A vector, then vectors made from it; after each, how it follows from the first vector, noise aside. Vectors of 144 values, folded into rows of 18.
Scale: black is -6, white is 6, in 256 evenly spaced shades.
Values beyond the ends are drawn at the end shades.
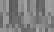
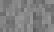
wrapped around, shrunk.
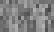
reversed, negated.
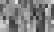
reversed, scaled up.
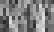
reversed, negated, scaled up.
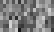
wrapped around, negated, scaled up.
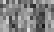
reversed, scaled up.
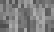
reversed, negated.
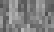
negated.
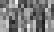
reversed, scaled up.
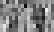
reversed, scaled up.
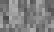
negated.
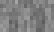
reversed, shrunk.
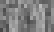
reversed, negated.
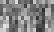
reversed, scaled up.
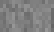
wrapped around, shrunk.
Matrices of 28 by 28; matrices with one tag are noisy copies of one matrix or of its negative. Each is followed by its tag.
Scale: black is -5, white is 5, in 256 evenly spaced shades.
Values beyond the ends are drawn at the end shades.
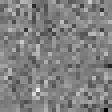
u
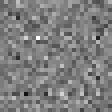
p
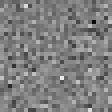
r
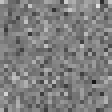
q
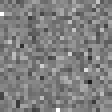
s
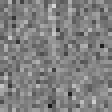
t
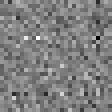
p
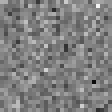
q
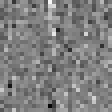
t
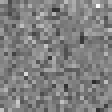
q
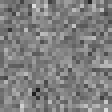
u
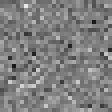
r
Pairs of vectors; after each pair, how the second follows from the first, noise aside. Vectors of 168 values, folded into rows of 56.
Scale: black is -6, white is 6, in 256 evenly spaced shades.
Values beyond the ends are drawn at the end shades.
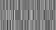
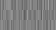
reversed, negated, shrunk.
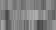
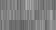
wrapped around, negated, shrunk.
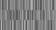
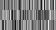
reversed, scaled up.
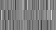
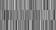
reversed, negated.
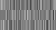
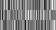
reversed, scaled up.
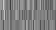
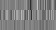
wrapped around, negated, partly zeroed.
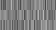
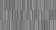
reversed, negated, shrunk.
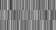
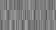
wrapped around, negated, shrunk.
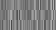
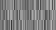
copied.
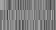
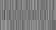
reversed, negated, shrunk.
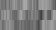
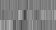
wrapped around, negated, partly zeroed.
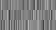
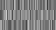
wrapped around, negated.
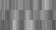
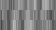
copied.
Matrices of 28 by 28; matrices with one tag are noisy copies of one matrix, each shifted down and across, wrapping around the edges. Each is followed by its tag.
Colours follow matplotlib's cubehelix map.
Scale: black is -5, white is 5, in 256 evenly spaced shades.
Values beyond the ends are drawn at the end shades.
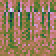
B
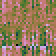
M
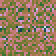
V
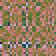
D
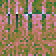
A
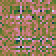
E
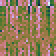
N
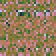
V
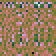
D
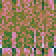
A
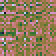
E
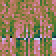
M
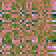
E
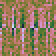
N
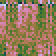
M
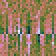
N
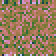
V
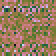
V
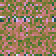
V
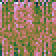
M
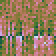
M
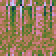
B
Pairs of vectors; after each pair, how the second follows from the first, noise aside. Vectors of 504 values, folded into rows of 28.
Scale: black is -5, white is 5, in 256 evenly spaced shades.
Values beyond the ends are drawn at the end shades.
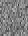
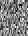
reversed, scaled up.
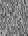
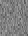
shrunk.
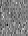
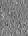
shrunk.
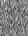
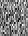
wrapped around, negated, scaled up.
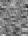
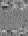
wrapped around, negated, partly zeroed.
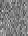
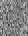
sign-scrambled.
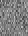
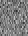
sign-scrambled.
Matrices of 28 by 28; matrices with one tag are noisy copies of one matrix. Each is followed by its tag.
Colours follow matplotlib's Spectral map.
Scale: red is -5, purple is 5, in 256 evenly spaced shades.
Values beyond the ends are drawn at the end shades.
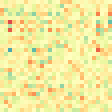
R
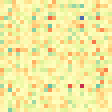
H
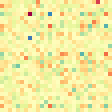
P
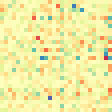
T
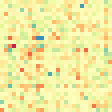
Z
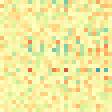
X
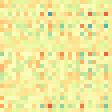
P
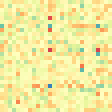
H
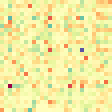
H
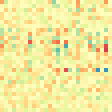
X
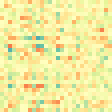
Z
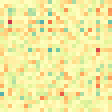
R
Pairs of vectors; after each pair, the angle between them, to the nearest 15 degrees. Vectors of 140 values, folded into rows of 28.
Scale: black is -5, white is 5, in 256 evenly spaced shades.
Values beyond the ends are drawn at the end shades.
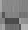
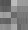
90 degrees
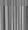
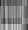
45 degrees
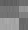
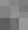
150 degrees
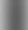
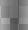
30 degrees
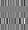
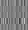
30 degrees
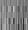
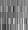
165 degrees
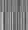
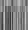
150 degrees
